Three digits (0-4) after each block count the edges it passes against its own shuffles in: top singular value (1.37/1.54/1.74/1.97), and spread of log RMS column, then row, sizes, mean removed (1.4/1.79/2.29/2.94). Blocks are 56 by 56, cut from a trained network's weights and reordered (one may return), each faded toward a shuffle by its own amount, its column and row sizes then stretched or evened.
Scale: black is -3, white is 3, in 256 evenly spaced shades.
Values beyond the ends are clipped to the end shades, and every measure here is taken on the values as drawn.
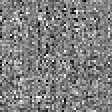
1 3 2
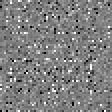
0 1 3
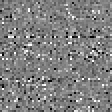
1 2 3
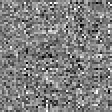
3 3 1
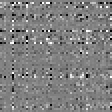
2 3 4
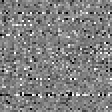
1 0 3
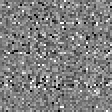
1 1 2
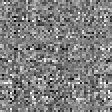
2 0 4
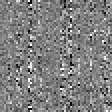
1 4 0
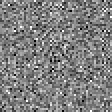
4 1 0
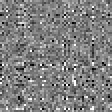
4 3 2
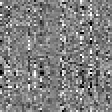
3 4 1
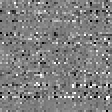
2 2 4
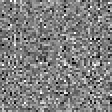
3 2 1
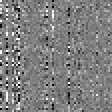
4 4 1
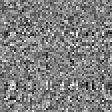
4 2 2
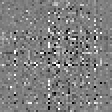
2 4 2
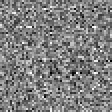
3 1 1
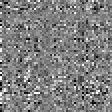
0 3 3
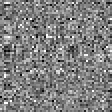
4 1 2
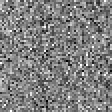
0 1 0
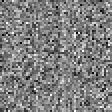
0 1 0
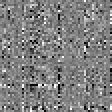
2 4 3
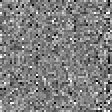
1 3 1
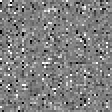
0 3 1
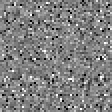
1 1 2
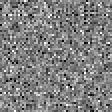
2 0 1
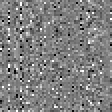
1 4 0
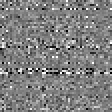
3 2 4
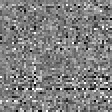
3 2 3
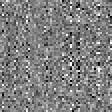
3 3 0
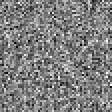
1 0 0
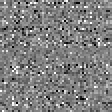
0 1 3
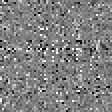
1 3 2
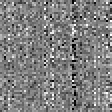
2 4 2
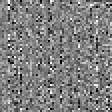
1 4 1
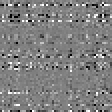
4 3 4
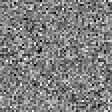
0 0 0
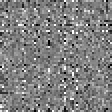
1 3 2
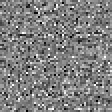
1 0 1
